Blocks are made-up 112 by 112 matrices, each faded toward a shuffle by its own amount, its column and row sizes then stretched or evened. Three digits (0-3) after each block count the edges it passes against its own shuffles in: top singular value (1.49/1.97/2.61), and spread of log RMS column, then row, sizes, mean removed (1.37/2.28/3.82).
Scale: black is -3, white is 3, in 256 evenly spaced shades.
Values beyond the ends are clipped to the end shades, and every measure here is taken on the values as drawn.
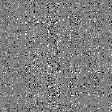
1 3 2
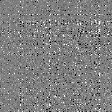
2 2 2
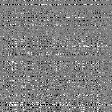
2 2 3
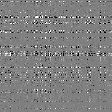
3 2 3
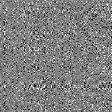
2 2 1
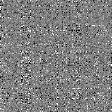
1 2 2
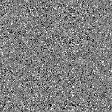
1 1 1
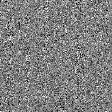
0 2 0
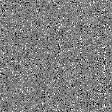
0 2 1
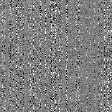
0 3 0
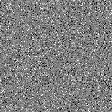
2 0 0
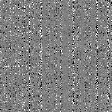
1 3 1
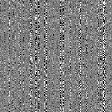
3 3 0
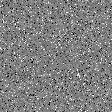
1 0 0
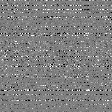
2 1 3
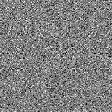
2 0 1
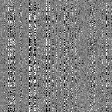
3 3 1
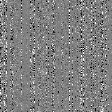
1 3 0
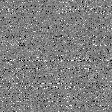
0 0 2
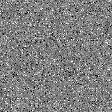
1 0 1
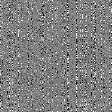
2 3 0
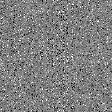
0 2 0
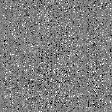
0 2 1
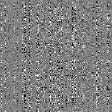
1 3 2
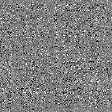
0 2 2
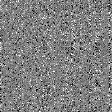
2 2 0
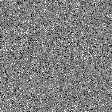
0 1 1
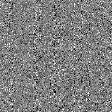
1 2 0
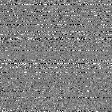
1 0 3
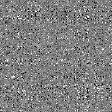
1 2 2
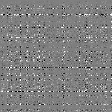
1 2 3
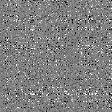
2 2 2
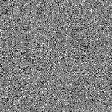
2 0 1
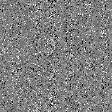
0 2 0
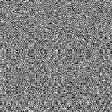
3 0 1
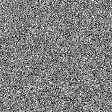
0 0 1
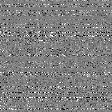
0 1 3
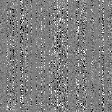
0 3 1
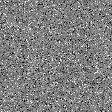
0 0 1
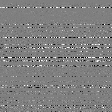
2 0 3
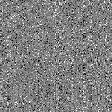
2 1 0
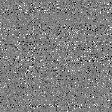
1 1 2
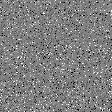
0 1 1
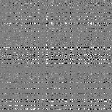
3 2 3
